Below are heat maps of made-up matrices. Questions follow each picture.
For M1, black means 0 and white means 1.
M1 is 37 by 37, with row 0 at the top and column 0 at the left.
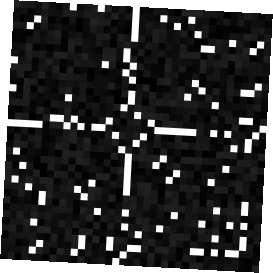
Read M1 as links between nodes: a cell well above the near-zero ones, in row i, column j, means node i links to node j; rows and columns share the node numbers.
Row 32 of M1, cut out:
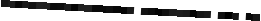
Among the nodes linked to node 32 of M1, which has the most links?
node 34
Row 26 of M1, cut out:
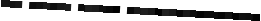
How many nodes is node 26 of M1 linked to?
3
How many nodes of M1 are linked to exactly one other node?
6
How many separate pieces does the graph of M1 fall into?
3
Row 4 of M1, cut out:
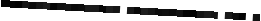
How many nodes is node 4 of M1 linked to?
3
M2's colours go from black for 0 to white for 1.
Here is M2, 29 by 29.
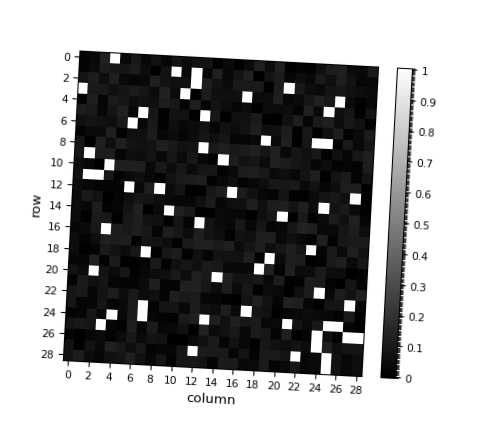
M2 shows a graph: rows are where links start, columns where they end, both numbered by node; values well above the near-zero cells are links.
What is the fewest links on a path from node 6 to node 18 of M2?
7
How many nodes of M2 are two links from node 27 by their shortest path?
6
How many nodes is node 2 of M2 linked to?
2
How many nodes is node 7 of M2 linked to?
3
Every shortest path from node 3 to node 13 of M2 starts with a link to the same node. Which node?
node 25
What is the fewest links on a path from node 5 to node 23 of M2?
6
